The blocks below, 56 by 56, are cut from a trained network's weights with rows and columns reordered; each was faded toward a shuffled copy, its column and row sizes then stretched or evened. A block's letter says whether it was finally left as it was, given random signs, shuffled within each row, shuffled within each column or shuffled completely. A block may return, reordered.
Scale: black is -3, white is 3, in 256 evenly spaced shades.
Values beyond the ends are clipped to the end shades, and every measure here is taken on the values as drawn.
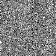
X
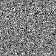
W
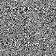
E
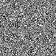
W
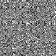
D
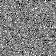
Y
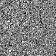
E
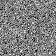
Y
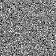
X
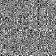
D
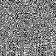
D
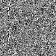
X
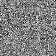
E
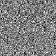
D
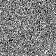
Y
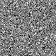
X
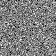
Y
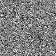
E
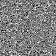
W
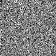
X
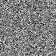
Y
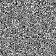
W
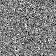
Y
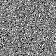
Y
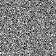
X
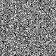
X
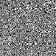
D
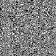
D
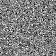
Y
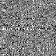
D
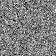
Y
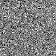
W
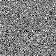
W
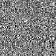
D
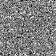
W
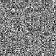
D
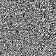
X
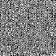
D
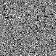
E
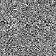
D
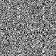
D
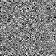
D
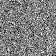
Y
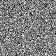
Y
